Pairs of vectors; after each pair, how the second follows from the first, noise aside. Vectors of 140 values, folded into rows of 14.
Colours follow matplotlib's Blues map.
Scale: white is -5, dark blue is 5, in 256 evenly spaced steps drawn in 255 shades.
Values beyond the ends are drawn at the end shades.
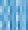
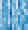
reversed, negated.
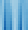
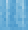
reversed, negated, shrunk.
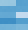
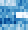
scaled up.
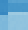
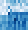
negated, scaled up.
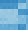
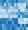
wrapped around, negated, scaled up.
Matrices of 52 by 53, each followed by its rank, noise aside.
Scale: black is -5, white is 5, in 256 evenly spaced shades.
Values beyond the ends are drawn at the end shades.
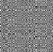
four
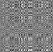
two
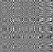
two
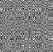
four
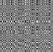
two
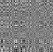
three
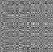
three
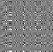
two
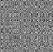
four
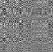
three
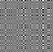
one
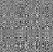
four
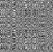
four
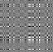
one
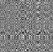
four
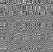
three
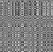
two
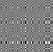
one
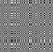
one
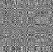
four
